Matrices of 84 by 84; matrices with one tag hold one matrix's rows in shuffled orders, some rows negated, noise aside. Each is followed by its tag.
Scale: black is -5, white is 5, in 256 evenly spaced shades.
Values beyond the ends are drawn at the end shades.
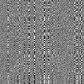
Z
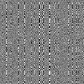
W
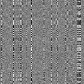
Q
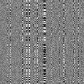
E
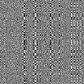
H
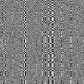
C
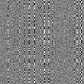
Z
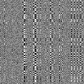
H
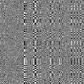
H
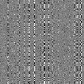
Z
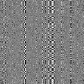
C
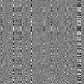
Q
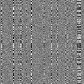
Q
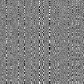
W
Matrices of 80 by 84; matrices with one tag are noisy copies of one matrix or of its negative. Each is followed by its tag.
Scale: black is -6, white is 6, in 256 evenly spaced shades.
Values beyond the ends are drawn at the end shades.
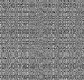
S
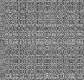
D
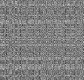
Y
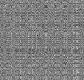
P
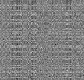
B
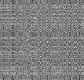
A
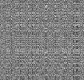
P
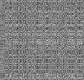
D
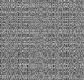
S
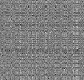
P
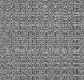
P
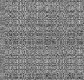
D
